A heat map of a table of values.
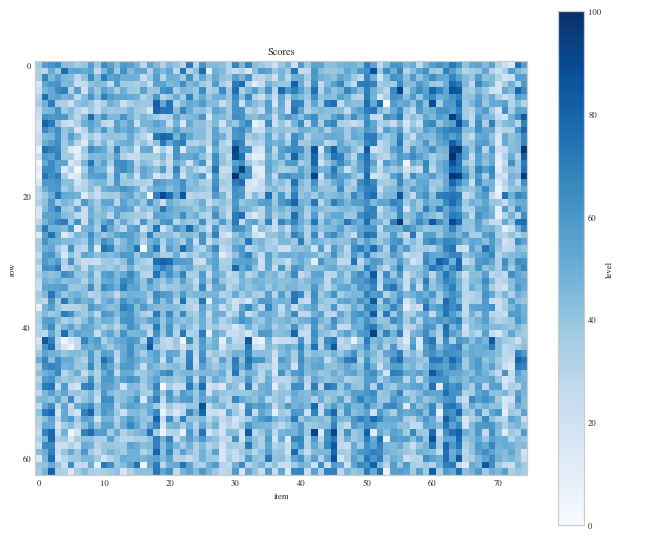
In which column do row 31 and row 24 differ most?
4
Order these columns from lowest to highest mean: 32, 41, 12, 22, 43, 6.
6, 41, 43, 12, 22, 32
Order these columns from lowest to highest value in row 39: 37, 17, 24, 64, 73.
24, 37, 17, 73, 64
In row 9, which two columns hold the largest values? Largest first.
64, 1
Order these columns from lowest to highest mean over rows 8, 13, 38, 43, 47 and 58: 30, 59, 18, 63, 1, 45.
18, 59, 30, 1, 45, 63
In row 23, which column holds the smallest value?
70
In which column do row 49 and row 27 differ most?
61
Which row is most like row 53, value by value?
49
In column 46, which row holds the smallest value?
60
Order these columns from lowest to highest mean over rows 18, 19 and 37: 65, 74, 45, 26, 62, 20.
26, 65, 20, 45, 74, 62
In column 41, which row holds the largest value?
8
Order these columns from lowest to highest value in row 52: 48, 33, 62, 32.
48, 33, 32, 62
